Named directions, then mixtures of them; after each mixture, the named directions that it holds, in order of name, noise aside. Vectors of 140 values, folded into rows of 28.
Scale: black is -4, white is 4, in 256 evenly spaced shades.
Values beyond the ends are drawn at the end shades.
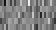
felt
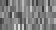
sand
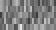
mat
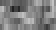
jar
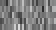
sand.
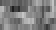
jar.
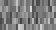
mat, sand.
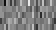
felt.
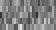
mat.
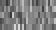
sand.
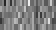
felt, mat.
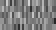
felt, sand.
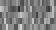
jar, mat.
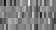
felt.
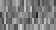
mat.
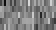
felt, jar.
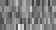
mat, sand.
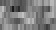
jar.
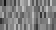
felt, sand.
